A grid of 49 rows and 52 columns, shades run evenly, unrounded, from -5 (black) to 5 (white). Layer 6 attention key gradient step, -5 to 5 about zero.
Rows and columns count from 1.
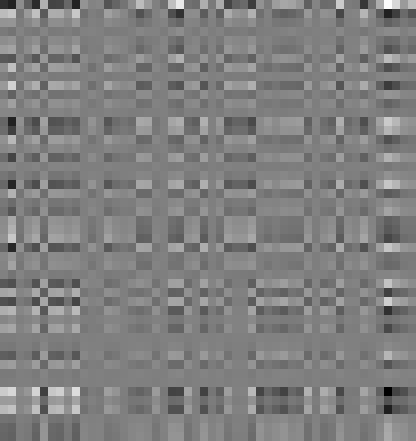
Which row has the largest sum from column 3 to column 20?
44
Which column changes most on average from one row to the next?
49
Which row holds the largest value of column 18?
1
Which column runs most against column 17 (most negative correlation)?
3
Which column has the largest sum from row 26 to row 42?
2
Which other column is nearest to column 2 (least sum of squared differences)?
5
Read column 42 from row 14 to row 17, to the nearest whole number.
-1 -1 1 0
